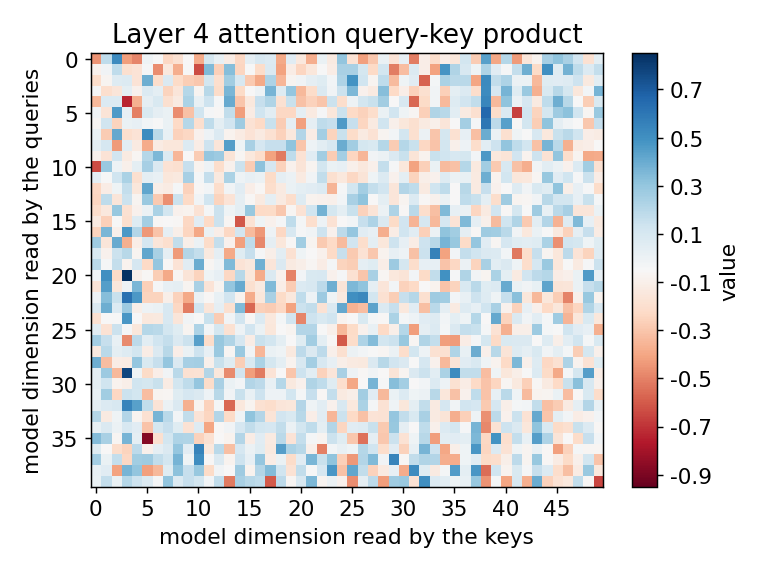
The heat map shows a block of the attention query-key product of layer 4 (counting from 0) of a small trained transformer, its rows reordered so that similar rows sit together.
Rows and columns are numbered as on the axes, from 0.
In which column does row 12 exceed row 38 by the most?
5
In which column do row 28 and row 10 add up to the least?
34
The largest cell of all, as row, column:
20, 3
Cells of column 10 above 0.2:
9
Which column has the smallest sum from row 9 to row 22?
18
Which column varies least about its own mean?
36
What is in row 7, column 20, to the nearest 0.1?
0.2
